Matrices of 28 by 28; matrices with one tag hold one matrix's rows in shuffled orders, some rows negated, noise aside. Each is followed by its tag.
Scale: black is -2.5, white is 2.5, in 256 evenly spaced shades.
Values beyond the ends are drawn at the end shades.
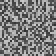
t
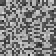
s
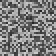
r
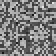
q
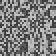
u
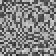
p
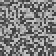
q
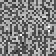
t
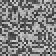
r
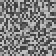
u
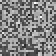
r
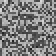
r
